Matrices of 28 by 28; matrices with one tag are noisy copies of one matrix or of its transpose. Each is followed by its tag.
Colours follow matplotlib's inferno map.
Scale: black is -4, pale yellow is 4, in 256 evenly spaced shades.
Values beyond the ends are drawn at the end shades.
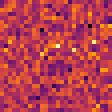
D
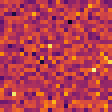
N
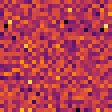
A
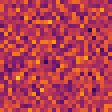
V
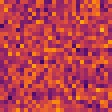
N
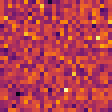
N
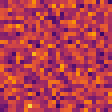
D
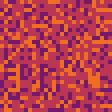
A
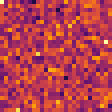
N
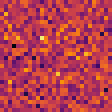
V
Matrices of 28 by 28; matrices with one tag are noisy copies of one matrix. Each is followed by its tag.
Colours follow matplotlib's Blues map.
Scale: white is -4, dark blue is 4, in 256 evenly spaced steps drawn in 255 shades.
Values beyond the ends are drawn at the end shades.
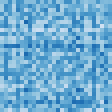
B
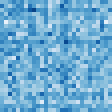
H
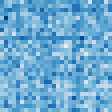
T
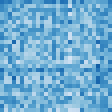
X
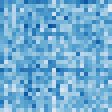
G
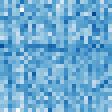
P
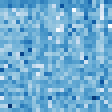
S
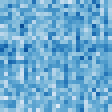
P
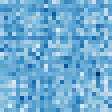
T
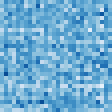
B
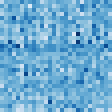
P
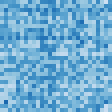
T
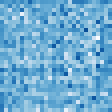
X
